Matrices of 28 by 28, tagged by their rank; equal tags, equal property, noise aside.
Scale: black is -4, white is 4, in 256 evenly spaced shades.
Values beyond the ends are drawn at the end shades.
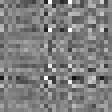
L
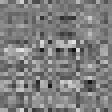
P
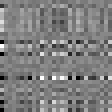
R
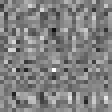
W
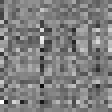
P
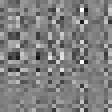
L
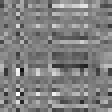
L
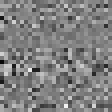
W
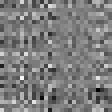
W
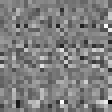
W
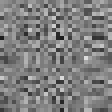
P
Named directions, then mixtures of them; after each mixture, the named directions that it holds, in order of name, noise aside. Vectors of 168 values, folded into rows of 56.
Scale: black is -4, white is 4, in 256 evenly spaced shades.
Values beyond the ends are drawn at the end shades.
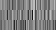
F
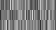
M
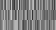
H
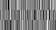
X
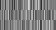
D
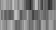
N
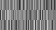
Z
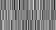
H, Z.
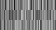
D, M.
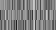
F, Z.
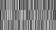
H, M, Z.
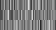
D, M.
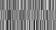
Z.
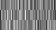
H, M, Z.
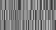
D, Z.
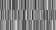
H, Z.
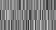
Z.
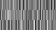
Z.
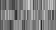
D, N.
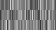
M.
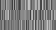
D, Z.
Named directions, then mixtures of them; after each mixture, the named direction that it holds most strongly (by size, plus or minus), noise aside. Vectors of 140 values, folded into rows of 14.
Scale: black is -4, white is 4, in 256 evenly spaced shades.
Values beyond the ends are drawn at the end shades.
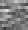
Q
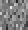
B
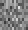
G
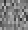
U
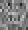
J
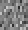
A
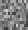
B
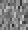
A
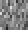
B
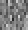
B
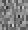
A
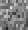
B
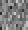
B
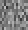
U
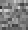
Q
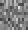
G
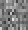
G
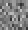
J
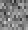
G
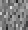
B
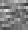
Q
